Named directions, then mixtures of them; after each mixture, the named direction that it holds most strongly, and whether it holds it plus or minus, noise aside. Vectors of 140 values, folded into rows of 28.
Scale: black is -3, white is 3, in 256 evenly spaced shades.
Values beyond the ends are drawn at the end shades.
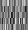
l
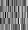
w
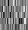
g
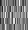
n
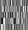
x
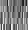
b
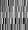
b, minus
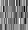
g, minus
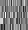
x, minus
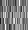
n, plus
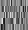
x, minus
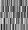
x, minus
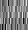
b, minus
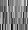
b, minus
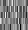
w, minus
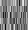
n, minus
